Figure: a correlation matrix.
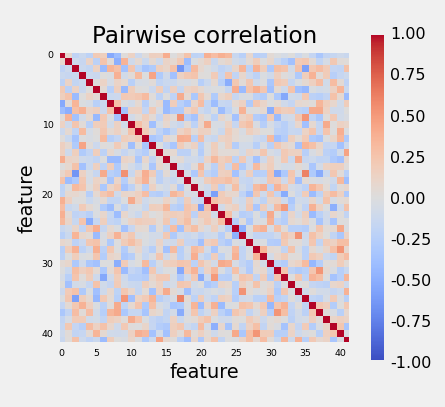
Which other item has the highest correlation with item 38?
10
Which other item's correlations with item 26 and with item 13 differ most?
34
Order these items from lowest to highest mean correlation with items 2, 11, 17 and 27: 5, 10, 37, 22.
37, 22, 5, 10
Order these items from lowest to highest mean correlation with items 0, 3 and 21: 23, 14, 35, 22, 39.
39, 14, 35, 23, 22
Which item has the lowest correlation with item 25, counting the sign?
26
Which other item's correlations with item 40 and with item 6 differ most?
28
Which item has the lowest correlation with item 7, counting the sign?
0
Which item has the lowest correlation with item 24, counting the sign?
4
